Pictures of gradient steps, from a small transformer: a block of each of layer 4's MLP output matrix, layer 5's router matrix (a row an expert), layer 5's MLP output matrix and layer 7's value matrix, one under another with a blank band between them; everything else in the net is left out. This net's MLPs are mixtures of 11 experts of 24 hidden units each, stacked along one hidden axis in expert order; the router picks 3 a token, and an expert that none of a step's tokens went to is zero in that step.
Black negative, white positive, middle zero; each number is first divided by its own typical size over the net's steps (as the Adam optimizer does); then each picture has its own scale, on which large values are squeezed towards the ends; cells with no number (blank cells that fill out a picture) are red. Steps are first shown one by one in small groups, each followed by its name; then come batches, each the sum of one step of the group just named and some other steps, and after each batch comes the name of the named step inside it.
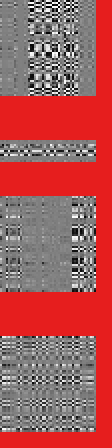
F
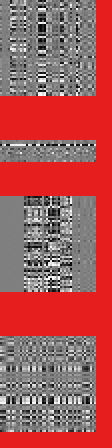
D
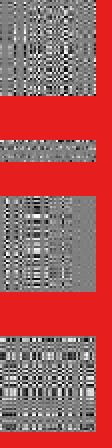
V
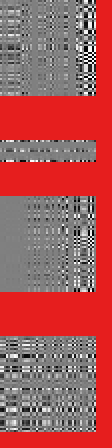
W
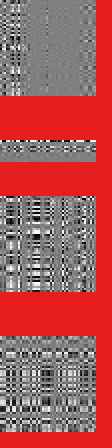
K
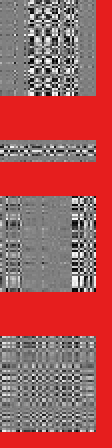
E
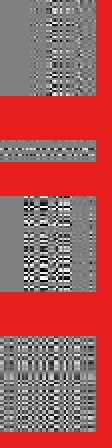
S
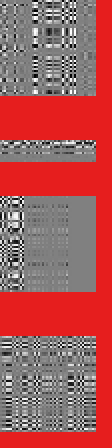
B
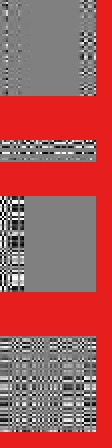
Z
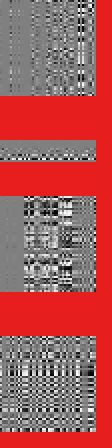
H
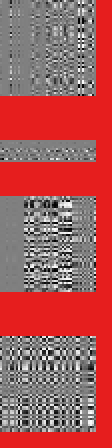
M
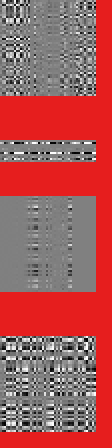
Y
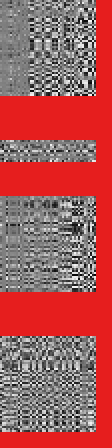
M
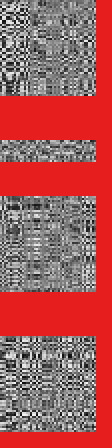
V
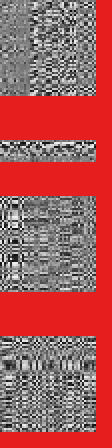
B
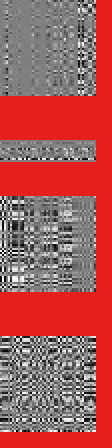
Z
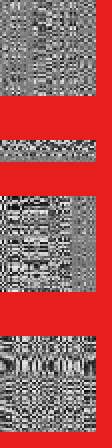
D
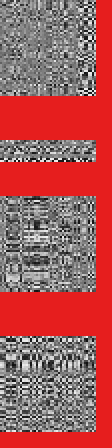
Y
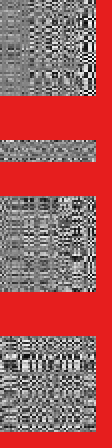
W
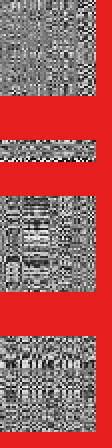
H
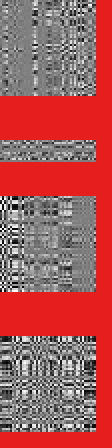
H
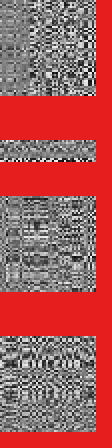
B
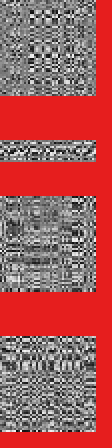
Y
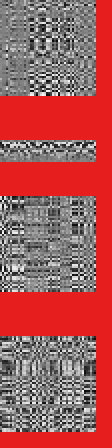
D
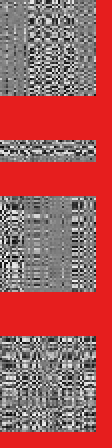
V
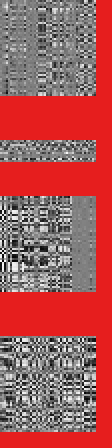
D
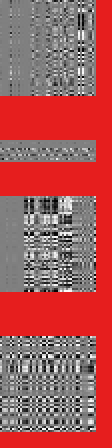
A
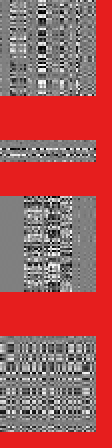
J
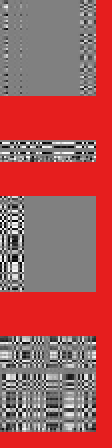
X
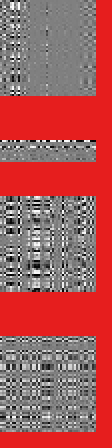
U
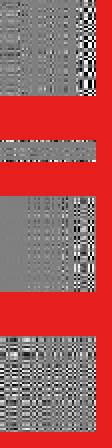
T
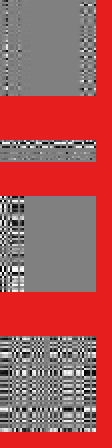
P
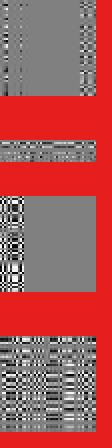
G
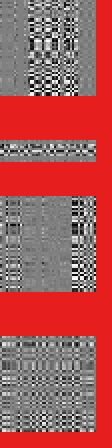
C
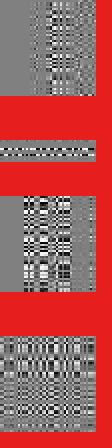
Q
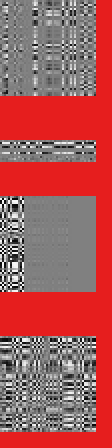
G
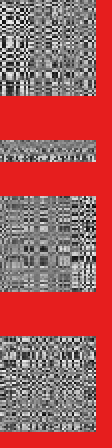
T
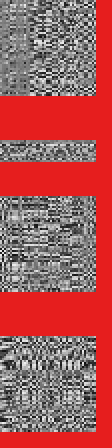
C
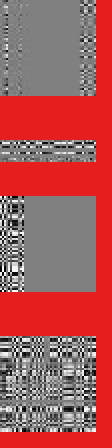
P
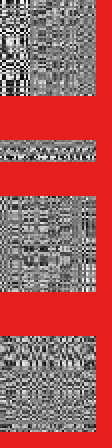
J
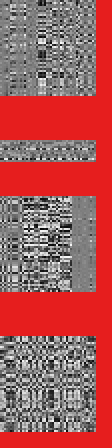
G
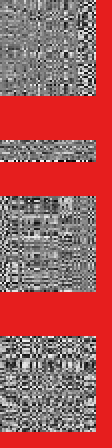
A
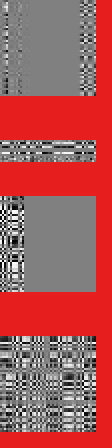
X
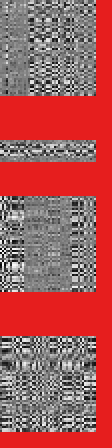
C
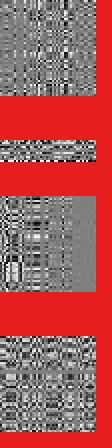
X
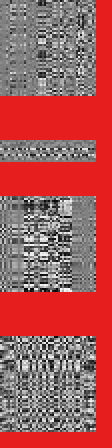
A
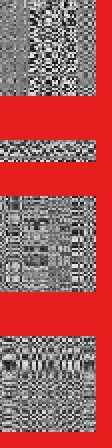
C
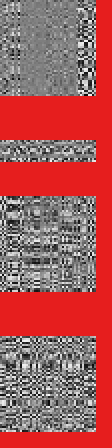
T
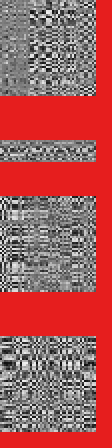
J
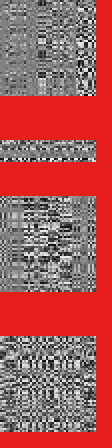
T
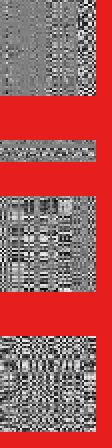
A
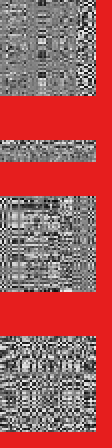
A
